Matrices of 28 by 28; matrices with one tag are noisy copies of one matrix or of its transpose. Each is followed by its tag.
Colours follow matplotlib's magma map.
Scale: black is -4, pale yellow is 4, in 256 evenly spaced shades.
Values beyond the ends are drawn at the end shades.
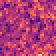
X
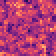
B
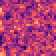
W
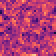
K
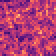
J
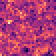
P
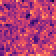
X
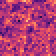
W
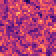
B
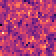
B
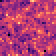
J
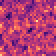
W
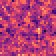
K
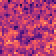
X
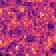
P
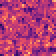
B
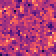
P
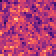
J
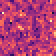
K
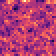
W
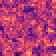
B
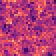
P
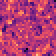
P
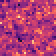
J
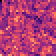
J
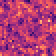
B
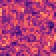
P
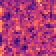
W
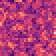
K
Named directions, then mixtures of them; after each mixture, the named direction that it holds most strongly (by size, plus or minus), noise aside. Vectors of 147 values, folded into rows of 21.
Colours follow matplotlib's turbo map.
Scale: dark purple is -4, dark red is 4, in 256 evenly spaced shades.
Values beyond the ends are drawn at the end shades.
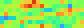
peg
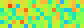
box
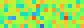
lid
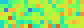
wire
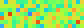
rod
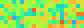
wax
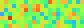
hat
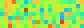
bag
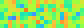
lid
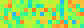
wax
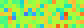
wax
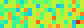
rod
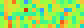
bag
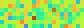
box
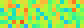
box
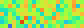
box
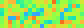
bag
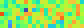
bag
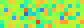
bag
